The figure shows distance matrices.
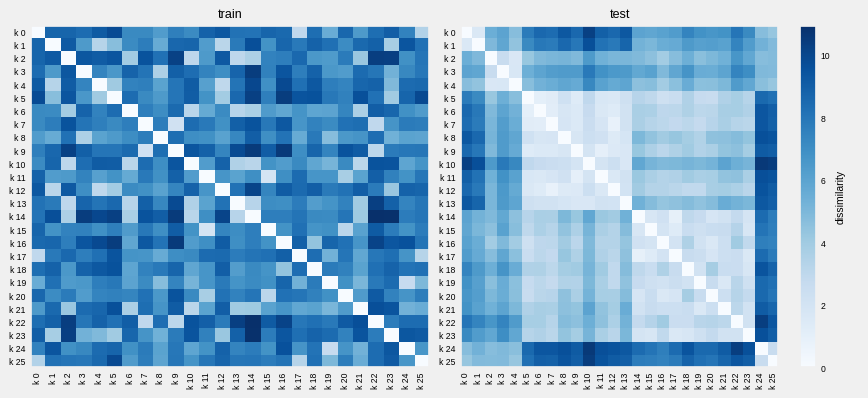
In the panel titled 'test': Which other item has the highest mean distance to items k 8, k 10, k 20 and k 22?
k 24
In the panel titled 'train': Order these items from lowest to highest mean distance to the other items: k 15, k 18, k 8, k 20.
k 8, k 15, k 20, k 18
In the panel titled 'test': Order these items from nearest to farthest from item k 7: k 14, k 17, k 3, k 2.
k 17, k 14, k 2, k 3
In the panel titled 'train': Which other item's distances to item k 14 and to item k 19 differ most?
k 24
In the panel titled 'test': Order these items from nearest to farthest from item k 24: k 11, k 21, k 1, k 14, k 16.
k 1, k 16, k 14, k 21, k 11
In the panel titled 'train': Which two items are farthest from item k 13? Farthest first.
k 22, k 9
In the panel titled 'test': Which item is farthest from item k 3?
k 10
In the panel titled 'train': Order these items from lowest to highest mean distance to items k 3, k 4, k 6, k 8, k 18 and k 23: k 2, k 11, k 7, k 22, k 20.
k 11, k 20, k 7, k 2, k 22
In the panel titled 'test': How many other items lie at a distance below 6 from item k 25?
6
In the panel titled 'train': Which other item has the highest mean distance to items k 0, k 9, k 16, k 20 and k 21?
k 5
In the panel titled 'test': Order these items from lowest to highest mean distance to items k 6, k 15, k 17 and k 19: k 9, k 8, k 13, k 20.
k 20, k 9, k 8, k 13
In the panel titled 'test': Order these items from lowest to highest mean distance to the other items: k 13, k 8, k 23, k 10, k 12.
k 12, k 23, k 8, k 13, k 10
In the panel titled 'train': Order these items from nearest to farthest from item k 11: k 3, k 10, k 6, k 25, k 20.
k 20, k 6, k 10, k 3, k 25
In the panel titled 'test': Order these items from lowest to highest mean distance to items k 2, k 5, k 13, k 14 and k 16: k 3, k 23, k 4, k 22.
k 23, k 4, k 22, k 3
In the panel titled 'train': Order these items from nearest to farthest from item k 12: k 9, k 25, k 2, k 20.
k 9, k 20, k 25, k 2
